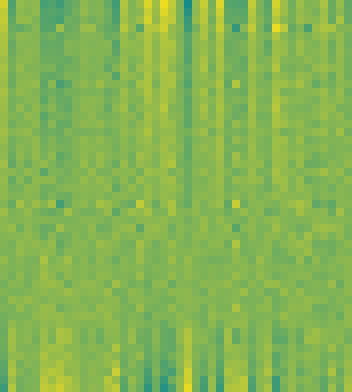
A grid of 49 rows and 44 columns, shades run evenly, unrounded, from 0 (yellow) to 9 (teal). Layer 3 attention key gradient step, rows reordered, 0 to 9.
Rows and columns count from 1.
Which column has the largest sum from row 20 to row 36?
8
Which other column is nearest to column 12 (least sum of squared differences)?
23
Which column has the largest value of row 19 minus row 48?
24
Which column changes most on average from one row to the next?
30
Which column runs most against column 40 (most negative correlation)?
13
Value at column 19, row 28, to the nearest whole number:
4
